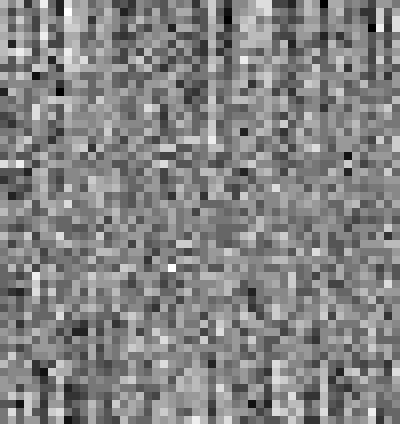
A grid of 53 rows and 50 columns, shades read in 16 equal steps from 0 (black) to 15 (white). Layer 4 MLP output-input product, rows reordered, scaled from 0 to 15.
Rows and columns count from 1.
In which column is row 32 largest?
40
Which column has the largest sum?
27
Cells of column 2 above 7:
28
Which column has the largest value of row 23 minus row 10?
5
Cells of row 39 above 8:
21
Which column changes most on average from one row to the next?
31
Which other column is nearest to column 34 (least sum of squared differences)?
14
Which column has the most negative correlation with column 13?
47
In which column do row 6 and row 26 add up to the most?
9
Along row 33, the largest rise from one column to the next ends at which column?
20
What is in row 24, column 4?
4
